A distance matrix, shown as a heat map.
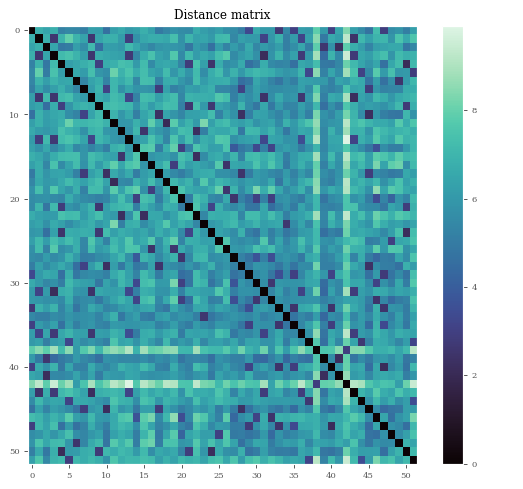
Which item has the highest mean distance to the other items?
42
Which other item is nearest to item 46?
32
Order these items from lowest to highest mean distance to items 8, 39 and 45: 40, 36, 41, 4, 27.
36, 41, 27, 40, 4
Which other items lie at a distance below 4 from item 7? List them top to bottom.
10, 17, 28, 45
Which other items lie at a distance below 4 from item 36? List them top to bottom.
1, 3, 8, 13, 31, 43
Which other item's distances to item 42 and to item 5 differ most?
51
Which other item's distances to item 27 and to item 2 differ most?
41
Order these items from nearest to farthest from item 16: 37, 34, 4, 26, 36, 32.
26, 34, 4, 37, 36, 32
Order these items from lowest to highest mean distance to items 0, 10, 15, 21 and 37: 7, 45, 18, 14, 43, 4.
45, 7, 4, 14, 18, 43
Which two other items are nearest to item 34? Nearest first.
23, 39
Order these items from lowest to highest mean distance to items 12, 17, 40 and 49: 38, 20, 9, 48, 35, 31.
35, 48, 20, 31, 9, 38
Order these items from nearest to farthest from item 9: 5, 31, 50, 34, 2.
50, 2, 34, 5, 31
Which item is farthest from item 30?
19
